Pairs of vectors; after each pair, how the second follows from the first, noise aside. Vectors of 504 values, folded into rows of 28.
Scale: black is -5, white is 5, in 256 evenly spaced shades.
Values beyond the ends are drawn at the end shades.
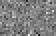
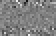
reversed, negated, partly zeroed.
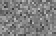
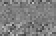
partly zeroed.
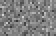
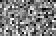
reversed, scaled up.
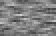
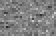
reversed, partly zeroed.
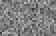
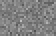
reversed, negated, shrunk.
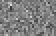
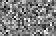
reversed, scaled up.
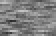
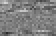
partly zeroed.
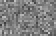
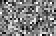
reversed, scaled up.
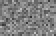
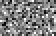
scaled up.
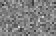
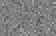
negated, shrunk.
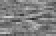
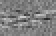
reversed, negated, partly zeroed.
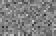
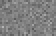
negated, shrunk.
